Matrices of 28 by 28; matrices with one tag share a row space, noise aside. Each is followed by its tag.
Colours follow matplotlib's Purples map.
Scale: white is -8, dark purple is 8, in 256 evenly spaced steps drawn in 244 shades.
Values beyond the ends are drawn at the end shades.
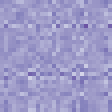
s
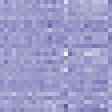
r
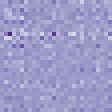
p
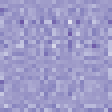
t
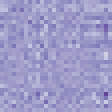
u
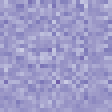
s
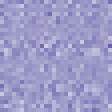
t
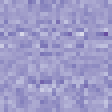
s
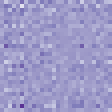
p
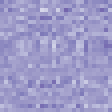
s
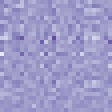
t
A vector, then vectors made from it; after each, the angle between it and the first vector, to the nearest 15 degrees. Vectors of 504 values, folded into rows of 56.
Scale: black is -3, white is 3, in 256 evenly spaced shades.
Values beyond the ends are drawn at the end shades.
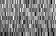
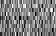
60 degrees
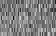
135 degrees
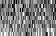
150 degrees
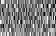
120 degrees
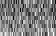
165 degrees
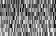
150 degrees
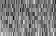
150 degrees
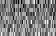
135 degrees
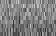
60 degrees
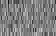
120 degrees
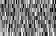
150 degrees
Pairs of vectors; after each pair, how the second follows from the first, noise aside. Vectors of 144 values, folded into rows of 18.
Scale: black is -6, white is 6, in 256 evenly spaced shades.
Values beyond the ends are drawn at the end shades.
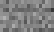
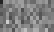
shuffled.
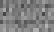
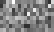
wrapped around, negated, scaled up.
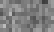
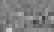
reversed, negated, partly zeroed.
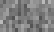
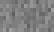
reversed, shrunk.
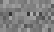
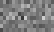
reversed, negated.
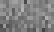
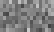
reversed, negated.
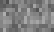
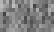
negated.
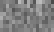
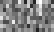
scaled up.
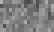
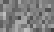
reversed, negated.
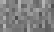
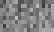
negated.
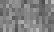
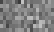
shuffled.
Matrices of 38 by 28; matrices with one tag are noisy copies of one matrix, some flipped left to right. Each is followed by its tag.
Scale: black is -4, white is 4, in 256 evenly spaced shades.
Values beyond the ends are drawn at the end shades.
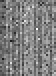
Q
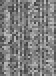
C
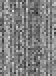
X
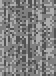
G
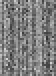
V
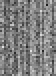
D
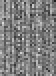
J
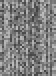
X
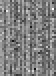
J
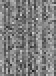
G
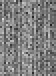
Q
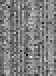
C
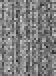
D
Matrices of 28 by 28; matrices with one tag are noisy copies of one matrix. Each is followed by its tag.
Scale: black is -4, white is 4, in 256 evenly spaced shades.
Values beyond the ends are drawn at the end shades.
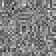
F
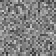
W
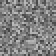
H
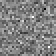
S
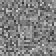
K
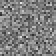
H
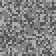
H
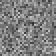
K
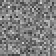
S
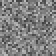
H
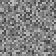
W
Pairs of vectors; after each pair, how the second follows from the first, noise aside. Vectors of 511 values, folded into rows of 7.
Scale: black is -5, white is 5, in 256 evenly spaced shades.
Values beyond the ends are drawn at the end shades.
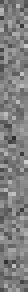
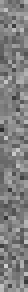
reversed, negated.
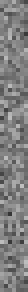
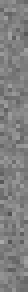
shrunk.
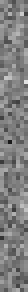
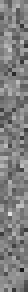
wrapped around.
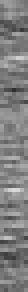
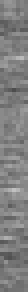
shrunk.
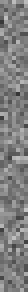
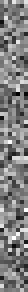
scaled up.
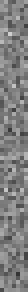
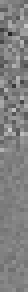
negated, partly zeroed.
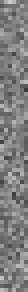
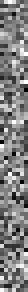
scaled up.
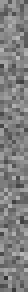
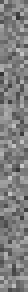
wrapped around.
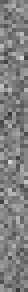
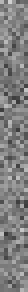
reversed, negated.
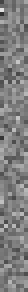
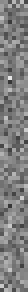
wrapped around.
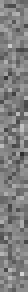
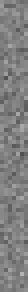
shrunk.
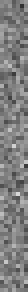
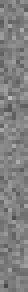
reversed, shrunk.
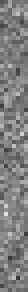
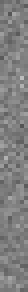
reversed, shrunk.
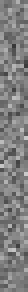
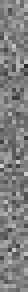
sign-scrambled.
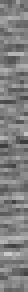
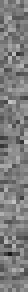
sign-scrambled.
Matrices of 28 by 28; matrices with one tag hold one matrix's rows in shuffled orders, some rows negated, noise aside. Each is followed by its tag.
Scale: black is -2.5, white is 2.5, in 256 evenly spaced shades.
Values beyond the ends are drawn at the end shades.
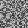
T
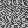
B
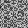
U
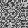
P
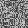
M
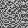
P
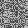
M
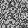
P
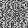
B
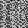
T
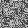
M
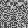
U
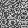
P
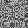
M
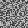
T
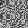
T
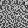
B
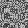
M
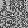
T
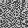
B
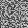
P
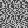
B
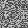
P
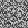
U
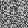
U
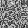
P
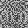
B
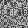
U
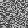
T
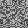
T
